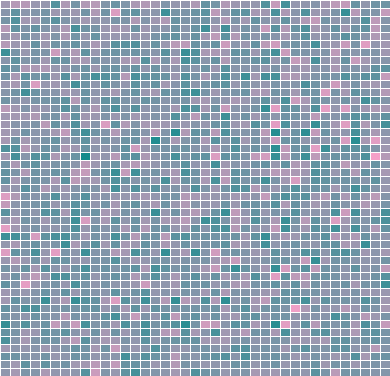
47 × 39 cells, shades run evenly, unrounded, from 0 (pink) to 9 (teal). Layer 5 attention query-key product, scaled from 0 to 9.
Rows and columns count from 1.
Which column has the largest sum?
20
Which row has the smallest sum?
1
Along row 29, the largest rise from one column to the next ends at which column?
29
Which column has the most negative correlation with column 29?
28
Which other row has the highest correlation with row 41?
7
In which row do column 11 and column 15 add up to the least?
16
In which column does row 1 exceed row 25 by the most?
27
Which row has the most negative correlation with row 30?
32
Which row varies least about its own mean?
37
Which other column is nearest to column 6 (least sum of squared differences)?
26
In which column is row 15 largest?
23
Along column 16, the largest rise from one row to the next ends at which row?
18
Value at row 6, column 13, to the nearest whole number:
6
